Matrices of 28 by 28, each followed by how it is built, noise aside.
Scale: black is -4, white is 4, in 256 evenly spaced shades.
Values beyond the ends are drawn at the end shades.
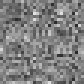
low rank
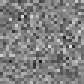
noise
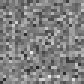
noise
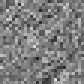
Hankel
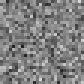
noise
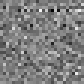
uneven rows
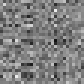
low rank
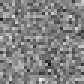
noise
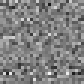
uneven rows
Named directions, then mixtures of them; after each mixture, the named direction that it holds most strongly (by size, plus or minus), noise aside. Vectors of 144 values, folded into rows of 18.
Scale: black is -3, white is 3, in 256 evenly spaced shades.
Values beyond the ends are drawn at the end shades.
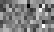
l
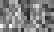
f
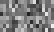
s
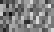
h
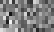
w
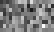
l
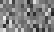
w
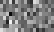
w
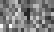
f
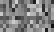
s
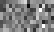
l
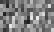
h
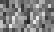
f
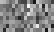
s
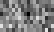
f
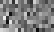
w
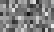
s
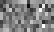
l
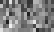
w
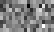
l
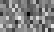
s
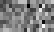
l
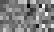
l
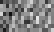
h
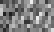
h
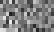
w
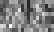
f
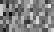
h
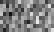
h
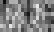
f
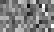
s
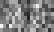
f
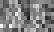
f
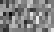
h
